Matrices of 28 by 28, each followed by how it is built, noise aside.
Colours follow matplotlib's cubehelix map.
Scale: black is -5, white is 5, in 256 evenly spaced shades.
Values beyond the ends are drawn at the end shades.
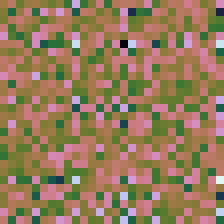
low rank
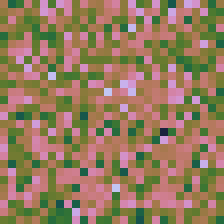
noise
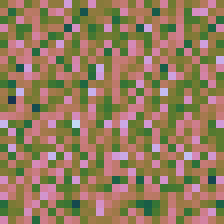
repeating columns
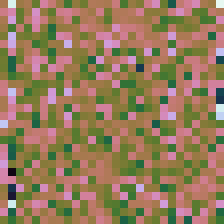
uneven columns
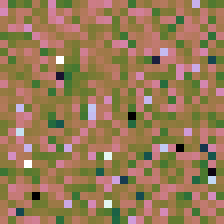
sparse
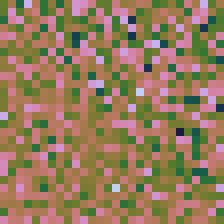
upper triangular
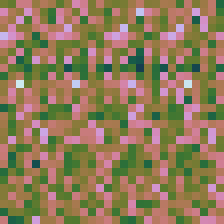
repeating columns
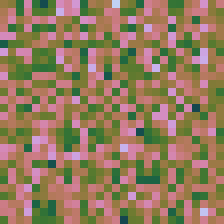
blocks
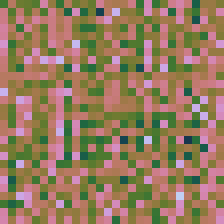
blocks
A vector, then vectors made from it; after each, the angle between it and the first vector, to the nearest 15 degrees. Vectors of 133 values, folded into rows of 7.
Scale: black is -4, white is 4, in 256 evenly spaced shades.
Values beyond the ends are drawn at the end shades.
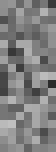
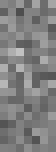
150 degrees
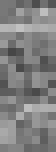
45 degrees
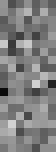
45 degrees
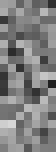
15 degrees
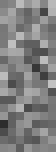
135 degrees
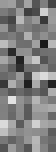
45 degrees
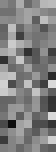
120 degrees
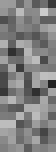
15 degrees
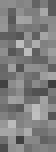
45 degrees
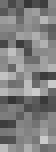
135 degrees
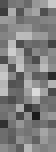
150 degrees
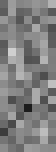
135 degrees
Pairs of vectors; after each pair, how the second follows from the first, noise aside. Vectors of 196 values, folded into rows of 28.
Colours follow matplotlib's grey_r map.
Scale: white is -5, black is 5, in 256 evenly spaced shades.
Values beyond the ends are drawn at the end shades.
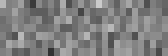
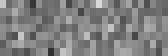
copied.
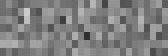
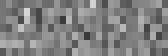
copied.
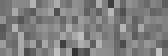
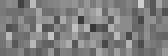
wrapped around.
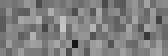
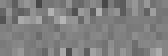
partly zeroed.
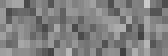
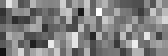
wrapped around, negated, scaled up.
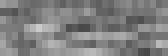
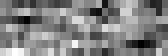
wrapped around, negated, scaled up.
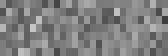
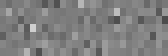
partly zeroed.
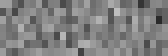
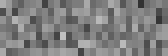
copied.
